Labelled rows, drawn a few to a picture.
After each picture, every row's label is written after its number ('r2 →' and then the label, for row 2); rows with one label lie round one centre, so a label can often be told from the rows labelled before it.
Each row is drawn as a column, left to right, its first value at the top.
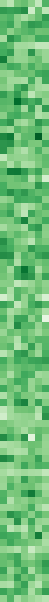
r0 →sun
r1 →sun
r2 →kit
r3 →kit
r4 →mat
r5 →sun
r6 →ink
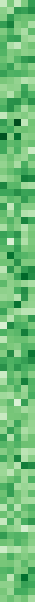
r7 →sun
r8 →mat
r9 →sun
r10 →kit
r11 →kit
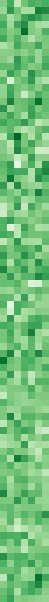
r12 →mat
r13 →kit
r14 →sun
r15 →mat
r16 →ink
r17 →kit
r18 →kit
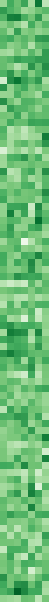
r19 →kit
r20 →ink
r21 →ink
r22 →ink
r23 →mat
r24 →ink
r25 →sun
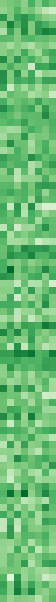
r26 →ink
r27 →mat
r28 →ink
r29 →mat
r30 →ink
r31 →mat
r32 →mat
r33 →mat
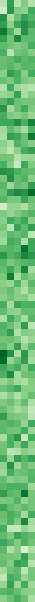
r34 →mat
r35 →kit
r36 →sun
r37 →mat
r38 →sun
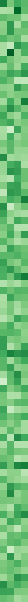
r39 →ink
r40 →mat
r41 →kit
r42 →kit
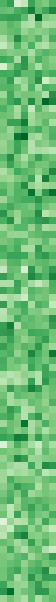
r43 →ink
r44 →ink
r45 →sun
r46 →sun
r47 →kit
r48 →ink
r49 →kit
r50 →kit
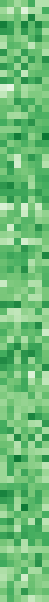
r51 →mat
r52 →mat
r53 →sun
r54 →mat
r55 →ink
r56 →mat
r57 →sun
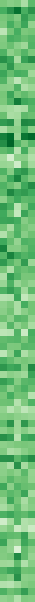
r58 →sun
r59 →sun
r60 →kit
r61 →sun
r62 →sun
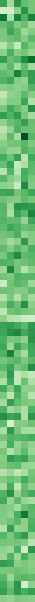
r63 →ink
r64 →mat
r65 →ink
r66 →sun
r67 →ink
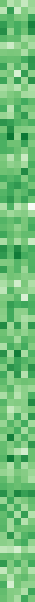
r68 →mat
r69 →sun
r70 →mat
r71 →sun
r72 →mat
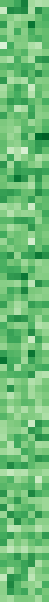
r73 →mat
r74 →kit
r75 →kit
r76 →kit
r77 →mat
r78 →sun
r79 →sun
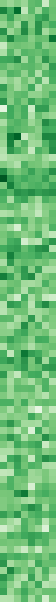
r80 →kit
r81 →sun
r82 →sun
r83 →mat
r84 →kit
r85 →mat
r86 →sun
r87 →sun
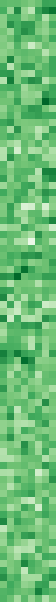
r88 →kit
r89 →ink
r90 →kit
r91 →mat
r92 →mat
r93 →ink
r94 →kit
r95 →kit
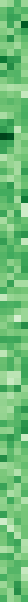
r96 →sun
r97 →sun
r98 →ink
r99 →mat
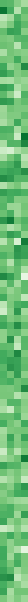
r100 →kit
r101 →kit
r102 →mat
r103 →sun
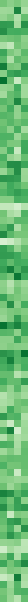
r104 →mat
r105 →mat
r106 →kit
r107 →mat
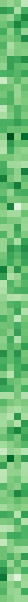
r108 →kit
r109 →sun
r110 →mat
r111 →sun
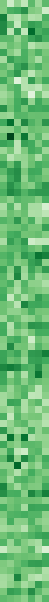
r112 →mat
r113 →sun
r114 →kit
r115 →sun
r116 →mat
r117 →mat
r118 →mat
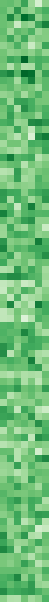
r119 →ink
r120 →ink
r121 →kit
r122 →ink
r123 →ink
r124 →sun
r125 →sun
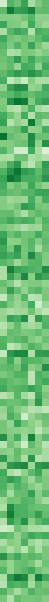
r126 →sun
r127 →kit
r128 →kit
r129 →kit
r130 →sun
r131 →kit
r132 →kit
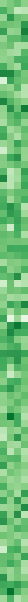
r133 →kit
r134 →ink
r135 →ink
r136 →mat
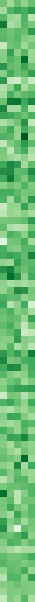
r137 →mat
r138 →kit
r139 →kit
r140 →sun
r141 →kit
